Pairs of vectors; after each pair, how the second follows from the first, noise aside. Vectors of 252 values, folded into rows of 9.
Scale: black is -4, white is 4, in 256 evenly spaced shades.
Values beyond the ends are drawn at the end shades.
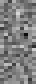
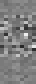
negated, partly zeroed.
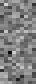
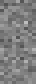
wrapped around, negated, shrunk.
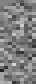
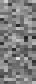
shuffled.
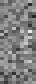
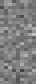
wrapped around, negated, shrunk.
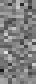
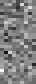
negated.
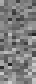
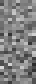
negated.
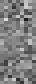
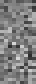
wrapped around, negated.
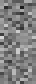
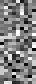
reversed, scaled up.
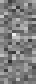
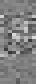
partly zeroed.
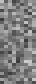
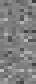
reversed, partly zeroed.
